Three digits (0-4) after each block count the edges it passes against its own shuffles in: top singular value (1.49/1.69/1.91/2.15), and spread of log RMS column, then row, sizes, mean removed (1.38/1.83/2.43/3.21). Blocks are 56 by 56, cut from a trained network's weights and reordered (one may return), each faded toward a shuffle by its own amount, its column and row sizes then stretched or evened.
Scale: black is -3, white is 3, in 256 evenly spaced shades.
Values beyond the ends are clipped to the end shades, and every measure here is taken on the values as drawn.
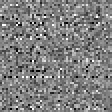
1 2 3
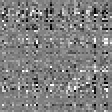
3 3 4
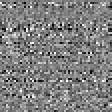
2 0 4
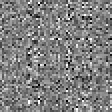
2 3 1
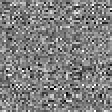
3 0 3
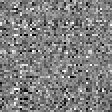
1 2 3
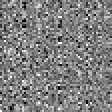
2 3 0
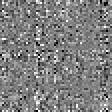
0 3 3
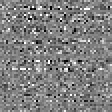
0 2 4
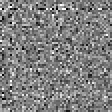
1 2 1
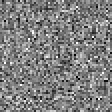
0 0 0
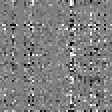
2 4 3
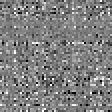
0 2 4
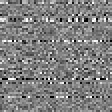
4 0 4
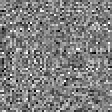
2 1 2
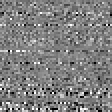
0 0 4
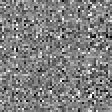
2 2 2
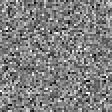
0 0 0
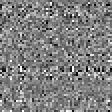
2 2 3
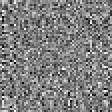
3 2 0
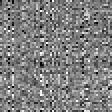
4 4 0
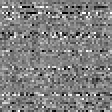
0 0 4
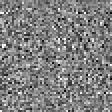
0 1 2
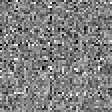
0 2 2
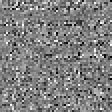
0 2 3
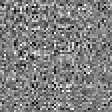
2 3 2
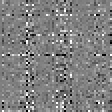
2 4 3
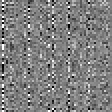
4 4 0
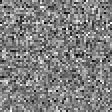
1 0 2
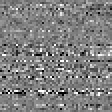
3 1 4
